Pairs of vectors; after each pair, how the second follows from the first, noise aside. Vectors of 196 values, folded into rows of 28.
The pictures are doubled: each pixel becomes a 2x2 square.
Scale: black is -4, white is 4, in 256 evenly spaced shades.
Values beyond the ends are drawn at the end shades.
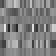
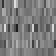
partly zeroed.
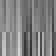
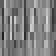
wrapped around.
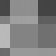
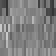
partly zeroed.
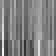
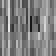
wrapped around.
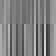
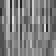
reversed, negated.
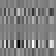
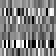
negated, scaled up.
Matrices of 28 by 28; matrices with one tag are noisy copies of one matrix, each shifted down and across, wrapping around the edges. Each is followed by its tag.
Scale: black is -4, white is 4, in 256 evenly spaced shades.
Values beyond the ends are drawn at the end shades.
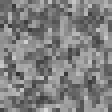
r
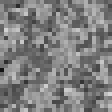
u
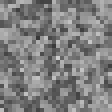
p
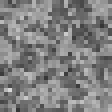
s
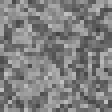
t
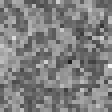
u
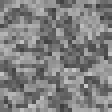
s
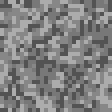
u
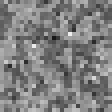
u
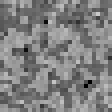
r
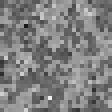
u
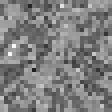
u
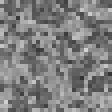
s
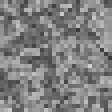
p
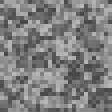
s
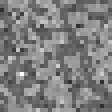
p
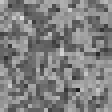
t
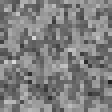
r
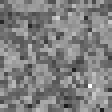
u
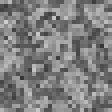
p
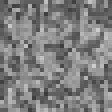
r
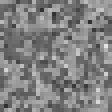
u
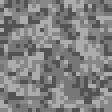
s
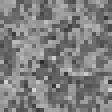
u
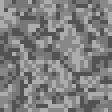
p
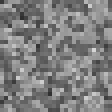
p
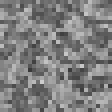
s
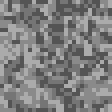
t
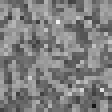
r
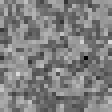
u
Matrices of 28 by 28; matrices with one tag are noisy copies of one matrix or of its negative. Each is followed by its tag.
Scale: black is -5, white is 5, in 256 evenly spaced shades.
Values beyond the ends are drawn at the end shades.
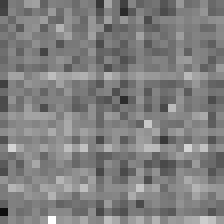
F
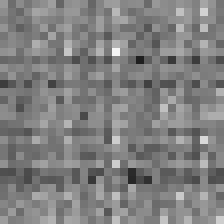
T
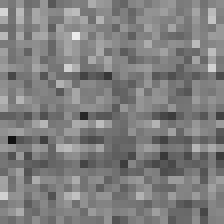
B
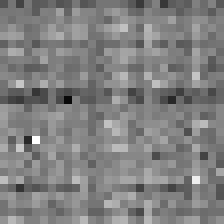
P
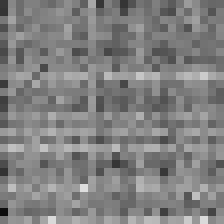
F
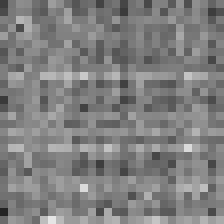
F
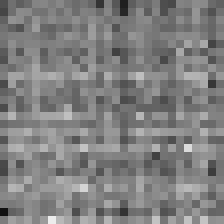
F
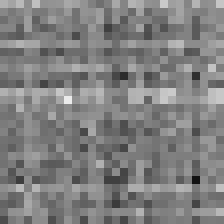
P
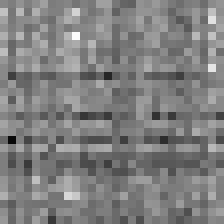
B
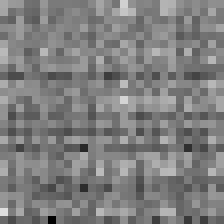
F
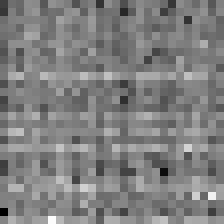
F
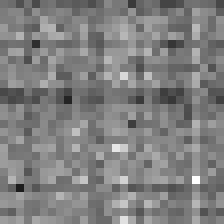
P
